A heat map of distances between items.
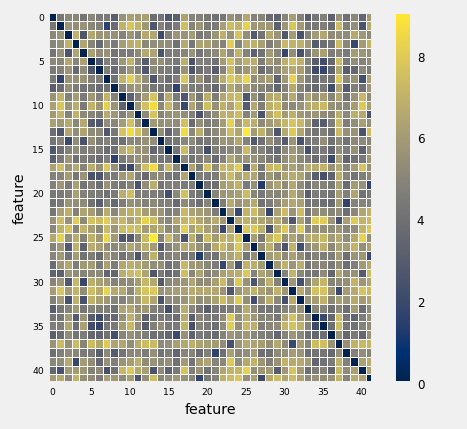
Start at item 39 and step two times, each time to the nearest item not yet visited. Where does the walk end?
34
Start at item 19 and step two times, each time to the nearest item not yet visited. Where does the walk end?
41
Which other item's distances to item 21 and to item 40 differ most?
38
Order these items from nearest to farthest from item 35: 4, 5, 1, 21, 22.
5, 21, 1, 22, 4
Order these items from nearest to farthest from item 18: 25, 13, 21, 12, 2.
12, 21, 13, 2, 25
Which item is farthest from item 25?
13
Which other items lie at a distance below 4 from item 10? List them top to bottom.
9, 17, 25
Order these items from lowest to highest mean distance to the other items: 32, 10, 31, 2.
2, 32, 10, 31
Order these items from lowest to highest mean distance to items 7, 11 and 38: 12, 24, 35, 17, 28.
35, 12, 28, 17, 24
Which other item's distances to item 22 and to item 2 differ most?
24
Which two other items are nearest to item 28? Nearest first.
22, 24
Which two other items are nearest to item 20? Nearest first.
15, 33
